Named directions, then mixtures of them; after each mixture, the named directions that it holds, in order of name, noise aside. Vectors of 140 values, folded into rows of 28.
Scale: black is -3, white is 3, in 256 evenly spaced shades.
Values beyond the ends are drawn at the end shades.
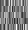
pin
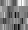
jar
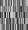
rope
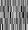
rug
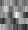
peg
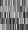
peg, rope.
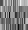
jar, rope.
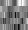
jar.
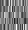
pin.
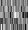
peg, rug.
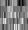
jar, rope.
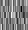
rope, rug.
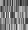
jar, rope.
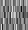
rope, rug.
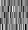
pin, rug.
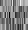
jar, rope.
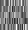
pin.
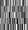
pin, rope.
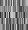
rope.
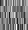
pin, rope.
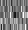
peg, rug.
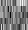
jar, rug.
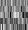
peg, rug.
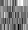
jar, pin.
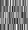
pin.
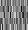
rug.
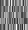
pin.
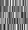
pin.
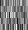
pin, rope.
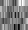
jar.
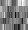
jar.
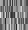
rope.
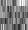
jar, rug.
